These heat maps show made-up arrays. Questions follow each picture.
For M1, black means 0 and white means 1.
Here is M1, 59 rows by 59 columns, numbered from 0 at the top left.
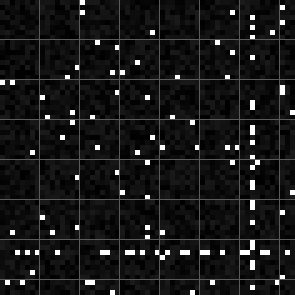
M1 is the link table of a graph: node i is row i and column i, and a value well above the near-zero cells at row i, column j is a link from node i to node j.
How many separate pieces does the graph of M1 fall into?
5
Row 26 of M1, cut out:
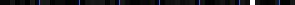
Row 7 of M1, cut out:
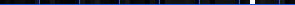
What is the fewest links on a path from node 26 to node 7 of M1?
2
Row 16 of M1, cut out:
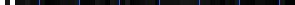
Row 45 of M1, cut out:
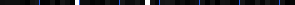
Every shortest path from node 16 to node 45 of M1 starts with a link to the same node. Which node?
node 2
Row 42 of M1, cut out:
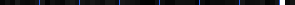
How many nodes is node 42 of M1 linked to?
1
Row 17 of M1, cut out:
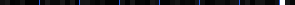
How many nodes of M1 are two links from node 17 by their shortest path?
5
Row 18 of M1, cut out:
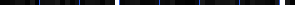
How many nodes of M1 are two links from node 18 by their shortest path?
7
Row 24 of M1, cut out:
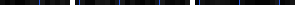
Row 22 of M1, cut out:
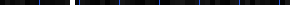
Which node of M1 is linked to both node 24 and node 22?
node 14
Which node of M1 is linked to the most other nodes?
node 50
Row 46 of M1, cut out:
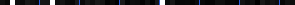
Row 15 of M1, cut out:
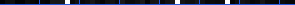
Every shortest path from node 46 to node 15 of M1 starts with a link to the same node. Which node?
node 32
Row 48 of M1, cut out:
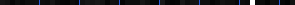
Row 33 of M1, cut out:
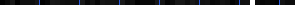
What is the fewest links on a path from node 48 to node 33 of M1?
2
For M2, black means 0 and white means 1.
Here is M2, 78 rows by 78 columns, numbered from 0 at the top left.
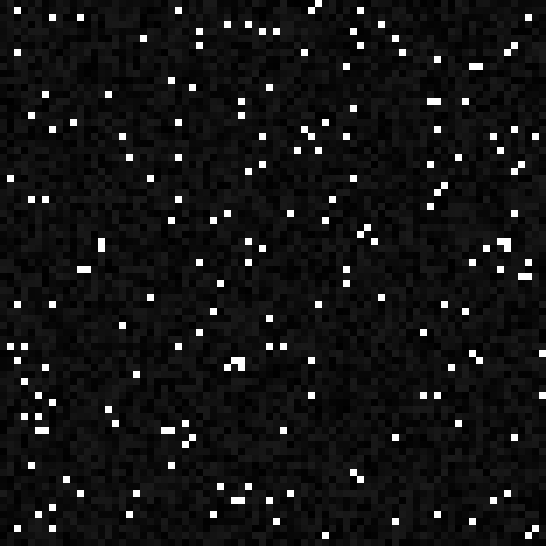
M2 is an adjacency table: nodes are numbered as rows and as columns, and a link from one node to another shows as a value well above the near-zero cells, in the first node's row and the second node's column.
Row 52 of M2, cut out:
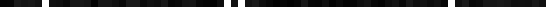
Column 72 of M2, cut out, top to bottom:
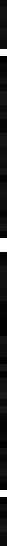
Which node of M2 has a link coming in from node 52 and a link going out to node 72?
node 34
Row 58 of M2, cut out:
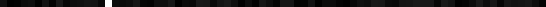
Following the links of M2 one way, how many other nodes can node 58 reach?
4
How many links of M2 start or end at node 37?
8
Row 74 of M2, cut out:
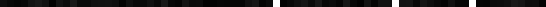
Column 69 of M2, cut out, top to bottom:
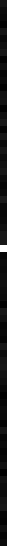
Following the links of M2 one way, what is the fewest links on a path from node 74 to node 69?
6
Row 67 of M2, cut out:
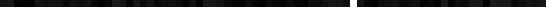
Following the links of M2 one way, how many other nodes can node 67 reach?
2
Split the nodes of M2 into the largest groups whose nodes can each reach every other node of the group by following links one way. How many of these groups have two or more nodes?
3
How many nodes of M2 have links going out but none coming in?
7
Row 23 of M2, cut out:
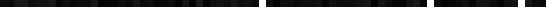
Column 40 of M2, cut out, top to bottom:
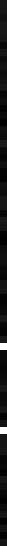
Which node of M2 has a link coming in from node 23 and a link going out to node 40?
node 61
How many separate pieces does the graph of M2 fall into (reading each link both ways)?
4
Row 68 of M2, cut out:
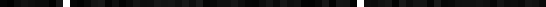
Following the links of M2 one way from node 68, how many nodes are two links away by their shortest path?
6
